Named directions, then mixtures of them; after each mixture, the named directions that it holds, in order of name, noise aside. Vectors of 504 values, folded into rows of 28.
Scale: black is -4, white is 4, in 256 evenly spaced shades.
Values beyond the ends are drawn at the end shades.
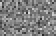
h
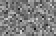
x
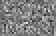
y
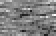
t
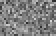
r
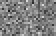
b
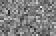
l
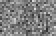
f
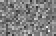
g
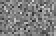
f, l, y.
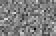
b, l, x.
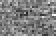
g, h, t.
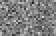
b.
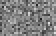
f, h, y.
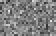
f, r.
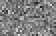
l, x.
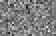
g.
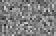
y.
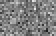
f.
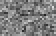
t, x, y.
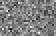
b, h, y.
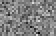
b, l, y.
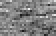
t.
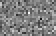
h.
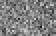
b, f, r.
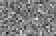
g, x.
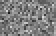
g, l, y.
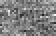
f, l, t.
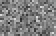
f, l.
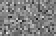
b, g, x.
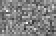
t, y.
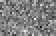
b, g, r.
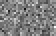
b, f, l.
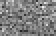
r, t, x.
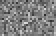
l, x, y.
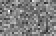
f, r.
